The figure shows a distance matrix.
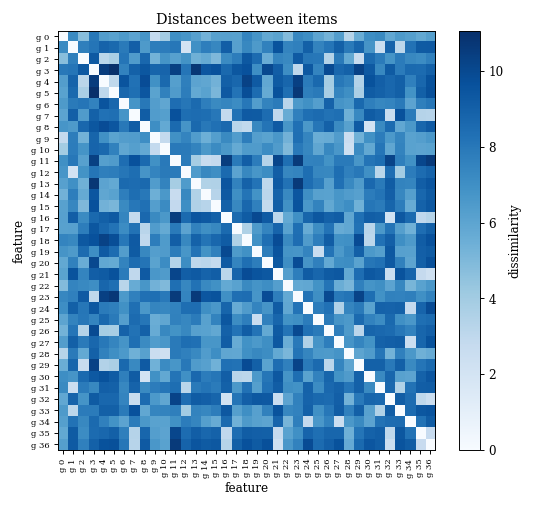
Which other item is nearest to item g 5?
g 4
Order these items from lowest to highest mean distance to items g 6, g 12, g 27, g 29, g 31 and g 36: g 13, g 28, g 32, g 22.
g 22, g 28, g 32, g 13
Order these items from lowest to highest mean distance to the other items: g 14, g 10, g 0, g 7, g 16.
g 0, g 10, g 14, g 7, g 16
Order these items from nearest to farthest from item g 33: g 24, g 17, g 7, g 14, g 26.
g 17, g 14, g 26, g 24, g 7
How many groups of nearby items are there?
10
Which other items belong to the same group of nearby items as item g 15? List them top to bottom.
g 11, g 13, g 14, g 20
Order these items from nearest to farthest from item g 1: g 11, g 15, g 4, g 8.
g 8, g 15, g 11, g 4
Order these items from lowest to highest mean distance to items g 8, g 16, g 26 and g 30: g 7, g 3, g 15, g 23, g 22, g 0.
g 0, g 22, g 7, g 15, g 23, g 3
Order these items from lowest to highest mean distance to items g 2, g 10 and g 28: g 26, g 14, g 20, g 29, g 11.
g 29, g 26, g 14, g 20, g 11
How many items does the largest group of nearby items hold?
6
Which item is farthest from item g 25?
g 16
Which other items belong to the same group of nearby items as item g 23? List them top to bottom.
g 3
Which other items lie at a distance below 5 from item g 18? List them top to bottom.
g 8, g 17, g 30
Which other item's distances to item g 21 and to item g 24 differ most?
g 36
